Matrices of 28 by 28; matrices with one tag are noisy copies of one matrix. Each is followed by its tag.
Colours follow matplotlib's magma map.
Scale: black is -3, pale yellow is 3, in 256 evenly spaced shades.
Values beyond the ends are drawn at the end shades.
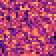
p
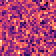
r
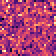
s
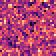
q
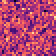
p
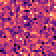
p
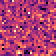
r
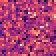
p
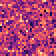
q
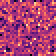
s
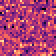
r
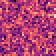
p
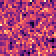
q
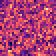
q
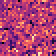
q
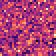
q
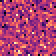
r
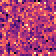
s
